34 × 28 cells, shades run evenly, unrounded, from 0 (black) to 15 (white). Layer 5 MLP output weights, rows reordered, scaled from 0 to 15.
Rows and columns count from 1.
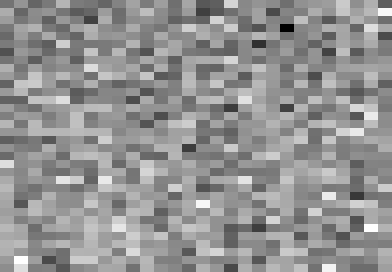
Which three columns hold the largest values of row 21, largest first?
1, 11, 8
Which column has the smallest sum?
26
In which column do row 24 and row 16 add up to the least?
15
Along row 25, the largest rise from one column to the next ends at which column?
24
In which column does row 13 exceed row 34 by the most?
5
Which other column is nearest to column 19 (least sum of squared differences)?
4
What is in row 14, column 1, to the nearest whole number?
9
